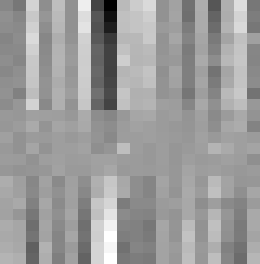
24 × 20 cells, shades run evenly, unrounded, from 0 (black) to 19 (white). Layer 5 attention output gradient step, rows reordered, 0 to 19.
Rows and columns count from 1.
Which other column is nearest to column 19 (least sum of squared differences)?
7
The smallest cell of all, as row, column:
1, 9
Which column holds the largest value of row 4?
3
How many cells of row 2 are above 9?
16
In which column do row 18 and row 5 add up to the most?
10
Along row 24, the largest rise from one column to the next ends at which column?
8
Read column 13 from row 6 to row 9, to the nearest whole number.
11 11 11 11
